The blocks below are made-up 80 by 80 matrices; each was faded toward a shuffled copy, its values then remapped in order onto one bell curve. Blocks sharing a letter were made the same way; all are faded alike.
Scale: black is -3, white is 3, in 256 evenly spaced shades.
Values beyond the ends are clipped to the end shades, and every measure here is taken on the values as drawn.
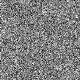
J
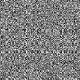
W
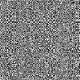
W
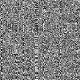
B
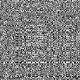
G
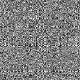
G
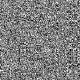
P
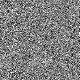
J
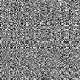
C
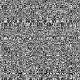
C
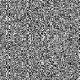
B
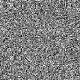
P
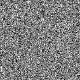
J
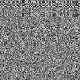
G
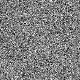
J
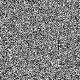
J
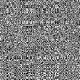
W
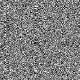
P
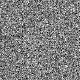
J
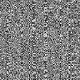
B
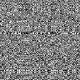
G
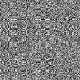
G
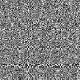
G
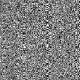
B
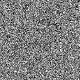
J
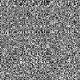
C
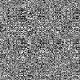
G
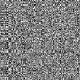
W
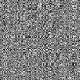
W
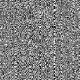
B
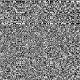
G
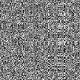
B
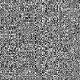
B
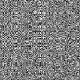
W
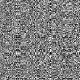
W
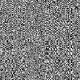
B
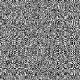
W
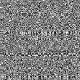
C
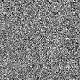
P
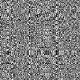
W
